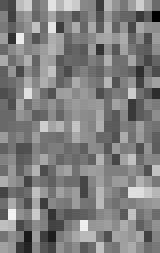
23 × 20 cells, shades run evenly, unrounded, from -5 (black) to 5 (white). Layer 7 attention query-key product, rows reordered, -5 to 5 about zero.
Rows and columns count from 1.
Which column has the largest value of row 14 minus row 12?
15
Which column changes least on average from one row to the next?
12
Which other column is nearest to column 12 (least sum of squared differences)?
16
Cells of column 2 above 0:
10
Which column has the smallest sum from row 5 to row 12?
18
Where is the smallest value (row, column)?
2, 20
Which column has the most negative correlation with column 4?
13
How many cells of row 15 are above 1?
4
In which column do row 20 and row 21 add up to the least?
7
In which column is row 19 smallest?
6
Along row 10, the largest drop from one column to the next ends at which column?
17
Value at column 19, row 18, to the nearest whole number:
3
